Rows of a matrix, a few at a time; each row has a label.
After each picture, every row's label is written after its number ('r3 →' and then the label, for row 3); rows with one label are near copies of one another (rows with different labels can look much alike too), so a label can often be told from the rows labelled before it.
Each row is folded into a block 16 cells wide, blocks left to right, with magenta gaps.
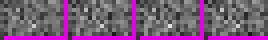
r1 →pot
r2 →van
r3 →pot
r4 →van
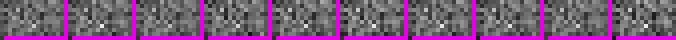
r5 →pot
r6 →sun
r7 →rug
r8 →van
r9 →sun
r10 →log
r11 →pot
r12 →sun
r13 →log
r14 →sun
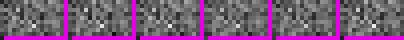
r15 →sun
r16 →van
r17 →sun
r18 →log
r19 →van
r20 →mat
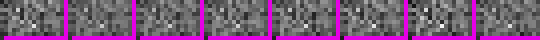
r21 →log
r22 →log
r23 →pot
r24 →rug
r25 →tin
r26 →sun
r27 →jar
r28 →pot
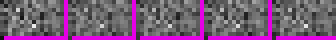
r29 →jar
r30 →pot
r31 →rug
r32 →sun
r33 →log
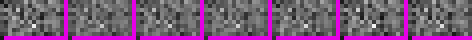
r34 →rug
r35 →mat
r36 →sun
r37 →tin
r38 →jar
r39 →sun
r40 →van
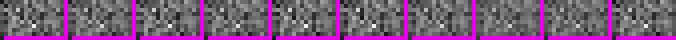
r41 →rug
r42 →rug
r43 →tin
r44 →sun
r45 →jar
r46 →jar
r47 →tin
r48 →sun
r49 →mat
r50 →jar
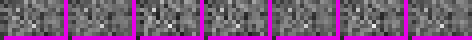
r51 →log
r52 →tin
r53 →sun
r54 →van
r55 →tin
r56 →mat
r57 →sun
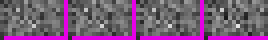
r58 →van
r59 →sun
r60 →sun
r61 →tin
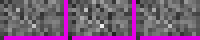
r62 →tin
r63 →mat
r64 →rug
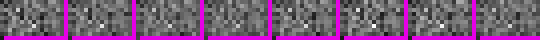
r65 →jar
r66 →jar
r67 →van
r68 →van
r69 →tin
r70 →tin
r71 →pot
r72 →tin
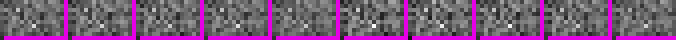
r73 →sun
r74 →log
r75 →van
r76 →mat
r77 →sun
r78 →pot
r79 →mat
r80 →tin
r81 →log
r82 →pot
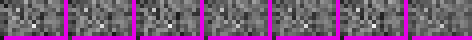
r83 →rug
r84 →log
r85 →tin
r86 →sun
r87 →sun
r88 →tin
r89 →jar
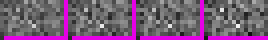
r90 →mat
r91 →sun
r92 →sun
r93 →mat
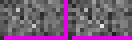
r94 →mat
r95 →jar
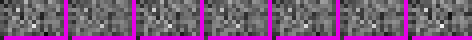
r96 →van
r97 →jar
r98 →van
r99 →log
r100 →pot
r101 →log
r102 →tin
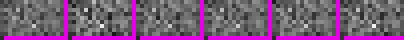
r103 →mat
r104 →log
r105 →sun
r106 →pot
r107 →rug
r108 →mat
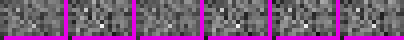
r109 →sun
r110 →tin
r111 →pot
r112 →tin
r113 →pot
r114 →tin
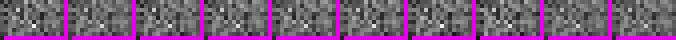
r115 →mat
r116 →log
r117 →jar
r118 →sun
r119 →sun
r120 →tin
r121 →log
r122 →rug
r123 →mat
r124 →sun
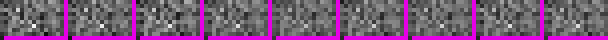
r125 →sun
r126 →mat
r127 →pot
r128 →sun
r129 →rug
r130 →van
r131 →tin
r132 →rug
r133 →pot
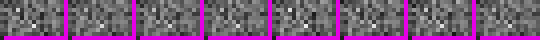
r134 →tin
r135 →pot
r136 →rug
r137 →mat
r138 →tin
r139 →rug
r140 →van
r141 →rug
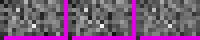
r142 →van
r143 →sun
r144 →mat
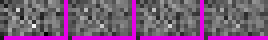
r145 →jar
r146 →mat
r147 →tin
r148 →van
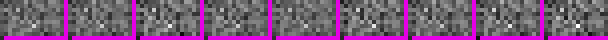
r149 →pot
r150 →van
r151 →pot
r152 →rug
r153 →mat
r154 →jar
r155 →van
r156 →sun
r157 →mat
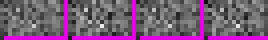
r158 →pot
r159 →rug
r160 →van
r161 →rug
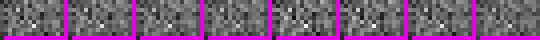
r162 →van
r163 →sun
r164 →sun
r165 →van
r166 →jar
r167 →jar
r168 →mat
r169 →mat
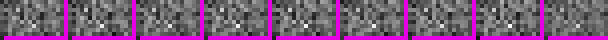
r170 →van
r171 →van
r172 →sun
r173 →mat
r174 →sun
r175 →pot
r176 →log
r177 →tin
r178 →sun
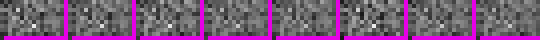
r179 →log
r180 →log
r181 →pot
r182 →log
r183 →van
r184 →sun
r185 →rug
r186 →pot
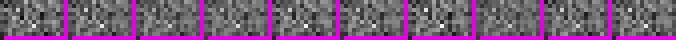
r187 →van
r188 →mat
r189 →pot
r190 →tin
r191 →sun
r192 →log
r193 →tin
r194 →mat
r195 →van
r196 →tin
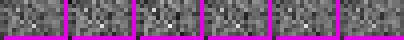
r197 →sun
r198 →rug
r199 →tin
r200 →sun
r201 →mat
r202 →van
